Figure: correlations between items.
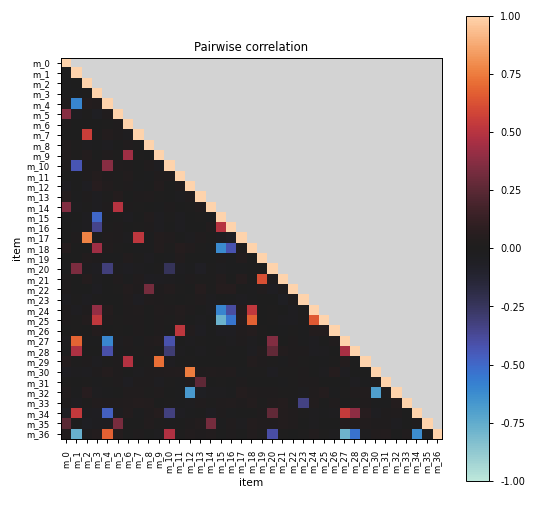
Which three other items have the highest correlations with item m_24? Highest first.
m_25, m_18, m_3
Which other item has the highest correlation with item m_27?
m_1
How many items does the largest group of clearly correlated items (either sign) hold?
8
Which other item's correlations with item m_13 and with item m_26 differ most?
m_11
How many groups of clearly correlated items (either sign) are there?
11
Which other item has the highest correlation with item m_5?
m_14
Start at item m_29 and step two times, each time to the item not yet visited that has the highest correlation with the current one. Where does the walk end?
m_6
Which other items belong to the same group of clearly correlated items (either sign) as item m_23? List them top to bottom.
m_33
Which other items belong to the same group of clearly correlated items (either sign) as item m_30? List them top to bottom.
m_12, m_32
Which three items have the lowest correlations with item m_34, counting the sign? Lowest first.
m_36, m_4, m_10
